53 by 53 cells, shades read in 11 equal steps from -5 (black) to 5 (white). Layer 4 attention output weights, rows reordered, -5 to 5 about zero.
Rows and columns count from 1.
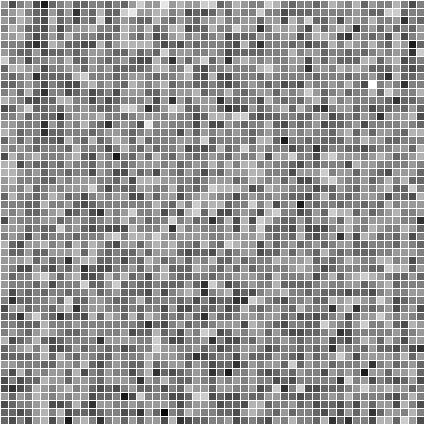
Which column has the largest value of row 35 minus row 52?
21
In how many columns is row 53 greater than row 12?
17
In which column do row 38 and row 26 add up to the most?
32
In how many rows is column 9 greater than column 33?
23
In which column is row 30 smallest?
43
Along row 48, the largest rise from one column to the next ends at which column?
44
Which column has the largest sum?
49
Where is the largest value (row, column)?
11, 47
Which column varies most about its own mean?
6
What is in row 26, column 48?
-1
